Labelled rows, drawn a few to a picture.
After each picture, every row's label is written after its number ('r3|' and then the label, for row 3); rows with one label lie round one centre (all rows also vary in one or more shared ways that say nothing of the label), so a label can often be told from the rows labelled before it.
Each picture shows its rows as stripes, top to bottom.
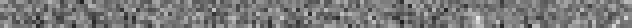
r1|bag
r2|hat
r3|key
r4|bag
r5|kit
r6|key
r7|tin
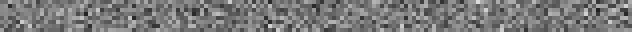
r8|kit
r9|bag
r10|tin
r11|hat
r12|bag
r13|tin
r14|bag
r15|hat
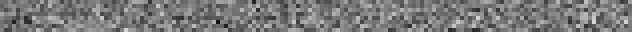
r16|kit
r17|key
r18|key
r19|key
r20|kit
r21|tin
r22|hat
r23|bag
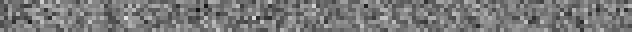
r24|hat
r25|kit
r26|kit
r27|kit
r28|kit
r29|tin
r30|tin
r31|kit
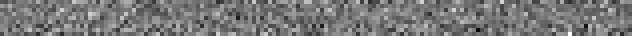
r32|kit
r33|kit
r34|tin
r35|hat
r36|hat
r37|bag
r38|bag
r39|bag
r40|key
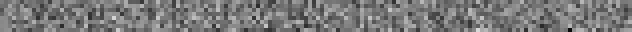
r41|hat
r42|key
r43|tin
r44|key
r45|hat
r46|kit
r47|bag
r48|kit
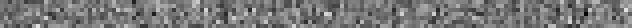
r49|hat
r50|hat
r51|kit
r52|tin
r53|tin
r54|kit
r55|kit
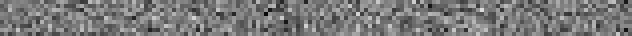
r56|hat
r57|key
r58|kit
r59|bag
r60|hat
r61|hat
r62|kit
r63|kit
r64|tin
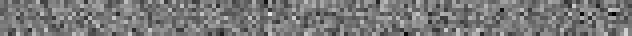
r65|key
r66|kit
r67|tin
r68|kit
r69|hat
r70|kit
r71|hat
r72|kit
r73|bag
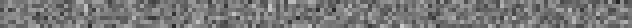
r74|kit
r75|key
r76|bag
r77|kit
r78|tin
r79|bag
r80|kit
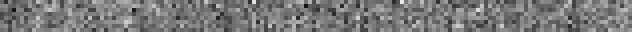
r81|kit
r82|bag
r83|bag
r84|hat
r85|tin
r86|bag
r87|hat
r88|tin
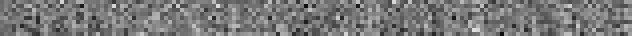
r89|tin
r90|hat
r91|kit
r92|hat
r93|bag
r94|hat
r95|kit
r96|tin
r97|tin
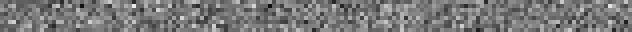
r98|hat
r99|kit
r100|key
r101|kit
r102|kit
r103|hat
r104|tin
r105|tin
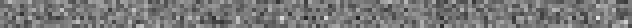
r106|kit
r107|hat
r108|bag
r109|kit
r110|bag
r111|bag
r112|key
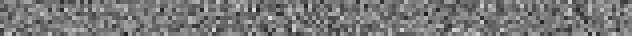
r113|key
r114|kit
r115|kit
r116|tin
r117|bag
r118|hat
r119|bag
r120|kit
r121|bag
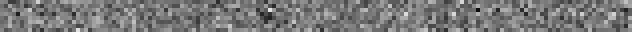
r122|bag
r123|kit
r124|key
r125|key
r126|kit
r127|kit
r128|kit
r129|kit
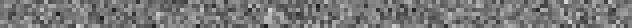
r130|tin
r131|bag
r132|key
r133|key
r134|hat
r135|key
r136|key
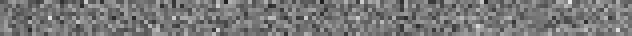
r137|key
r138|hat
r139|kit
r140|key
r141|key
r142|bag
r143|tin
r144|key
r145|key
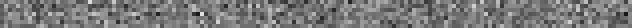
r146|hat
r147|tin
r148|hat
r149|kit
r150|kit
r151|bag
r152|hat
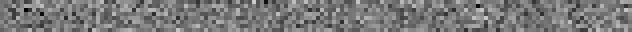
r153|kit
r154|hat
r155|bag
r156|key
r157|tin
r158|key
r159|hat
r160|kit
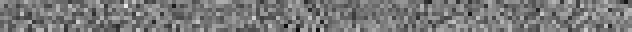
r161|key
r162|hat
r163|bag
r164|tin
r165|hat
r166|key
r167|key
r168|tin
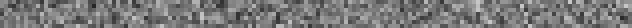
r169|key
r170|tin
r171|kit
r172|kit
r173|tin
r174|tin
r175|bag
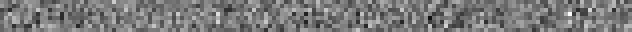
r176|hat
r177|bag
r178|tin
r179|kit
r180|hat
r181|hat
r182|kit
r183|kit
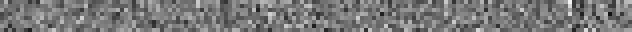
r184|tin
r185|key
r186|key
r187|key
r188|kit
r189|tin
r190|tin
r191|kit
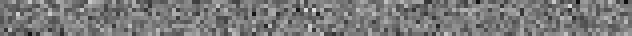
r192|hat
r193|tin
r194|key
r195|bag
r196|tin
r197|tin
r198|kit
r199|kit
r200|hat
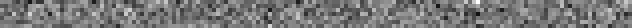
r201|key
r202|kit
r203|bag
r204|hat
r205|bag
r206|kit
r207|key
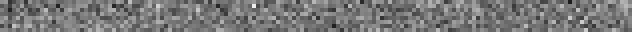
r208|bag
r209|key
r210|hat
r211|tin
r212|bag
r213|hat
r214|hat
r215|hat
